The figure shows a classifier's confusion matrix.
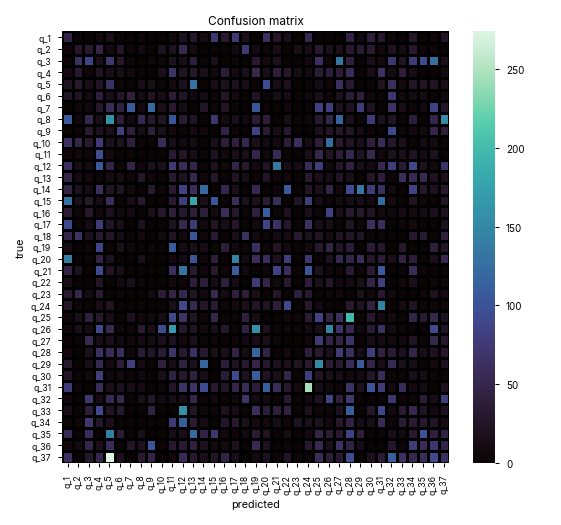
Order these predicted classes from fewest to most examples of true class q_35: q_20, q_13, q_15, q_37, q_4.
q_4, q_20, q_37, q_15, q_13
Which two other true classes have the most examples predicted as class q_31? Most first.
q_24, q_15
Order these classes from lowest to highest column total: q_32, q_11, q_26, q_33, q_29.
q_33, q_29, q_32, q_26, q_11
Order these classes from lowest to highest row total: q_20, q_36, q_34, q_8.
q_34, q_36, q_20, q_8
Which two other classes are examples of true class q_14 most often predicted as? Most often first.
q_29, q_22
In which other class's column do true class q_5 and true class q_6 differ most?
q_13
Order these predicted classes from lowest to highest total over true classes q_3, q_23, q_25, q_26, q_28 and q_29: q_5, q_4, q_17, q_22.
q_22, q_17, q_5, q_4
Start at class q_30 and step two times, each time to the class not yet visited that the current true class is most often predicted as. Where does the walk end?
q_11
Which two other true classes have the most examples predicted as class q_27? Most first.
q_3, q_8
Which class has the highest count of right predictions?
q_26
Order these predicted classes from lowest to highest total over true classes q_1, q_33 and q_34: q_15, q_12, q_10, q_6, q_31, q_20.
q_10, q_6, q_15, q_20, q_31, q_12
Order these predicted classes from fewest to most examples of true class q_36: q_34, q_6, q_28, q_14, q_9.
q_6, q_14, q_28, q_34, q_9
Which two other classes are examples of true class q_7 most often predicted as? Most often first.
q_9, q_19
